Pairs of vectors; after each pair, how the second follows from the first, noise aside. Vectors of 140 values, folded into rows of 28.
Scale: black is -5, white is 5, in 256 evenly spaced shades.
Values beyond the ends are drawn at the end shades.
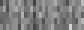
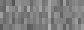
reversed, negated, shrunk.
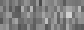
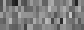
wrapped around, negated.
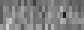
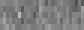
reversed, negated, shrunk.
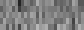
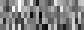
negated, scaled up.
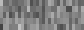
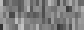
copied.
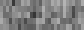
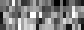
negated, scaled up.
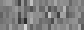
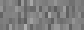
shrunk.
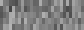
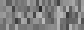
wrapped around, negated.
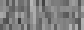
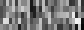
negated, scaled up.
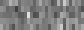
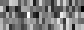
scaled up.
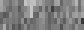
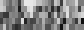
scaled up.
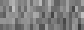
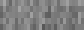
reversed, negated, shrunk.
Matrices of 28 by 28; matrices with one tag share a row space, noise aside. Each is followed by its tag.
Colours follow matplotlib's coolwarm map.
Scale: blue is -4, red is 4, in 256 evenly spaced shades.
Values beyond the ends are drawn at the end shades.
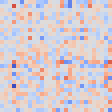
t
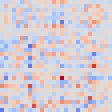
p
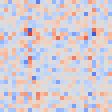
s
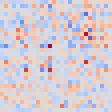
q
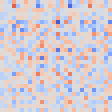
t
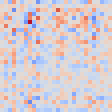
s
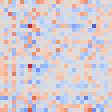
s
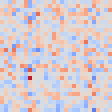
s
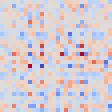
t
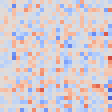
t
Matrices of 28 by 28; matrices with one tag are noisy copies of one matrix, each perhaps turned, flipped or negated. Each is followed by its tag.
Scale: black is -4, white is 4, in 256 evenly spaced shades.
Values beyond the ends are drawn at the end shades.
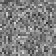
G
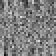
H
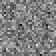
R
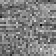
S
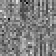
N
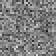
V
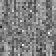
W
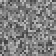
R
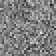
G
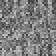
H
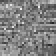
S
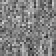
H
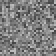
R
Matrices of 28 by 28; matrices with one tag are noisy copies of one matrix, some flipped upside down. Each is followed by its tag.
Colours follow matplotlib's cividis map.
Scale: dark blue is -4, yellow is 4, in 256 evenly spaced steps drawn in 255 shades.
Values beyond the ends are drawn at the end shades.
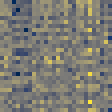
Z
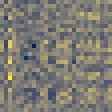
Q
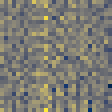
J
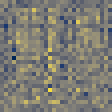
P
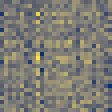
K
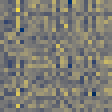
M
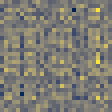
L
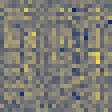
L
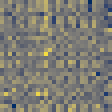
J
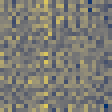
J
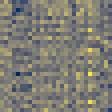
Z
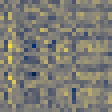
Q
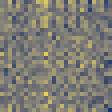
J
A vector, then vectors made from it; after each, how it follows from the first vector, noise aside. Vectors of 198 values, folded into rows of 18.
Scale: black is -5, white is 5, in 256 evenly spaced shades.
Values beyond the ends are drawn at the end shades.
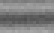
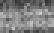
wrapped around.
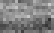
wrapped around.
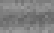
shrunk.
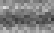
copied.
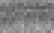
wrapped around, negated, shrunk.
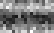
scaled up.
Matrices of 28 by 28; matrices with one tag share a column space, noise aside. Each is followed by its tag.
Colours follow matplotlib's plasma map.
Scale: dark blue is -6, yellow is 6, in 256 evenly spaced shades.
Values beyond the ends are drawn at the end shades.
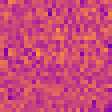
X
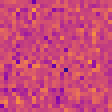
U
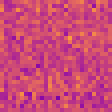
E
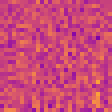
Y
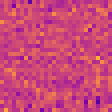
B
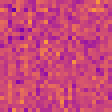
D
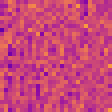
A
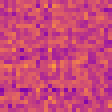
U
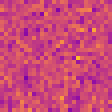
B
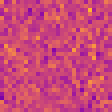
X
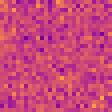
E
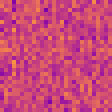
D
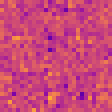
E
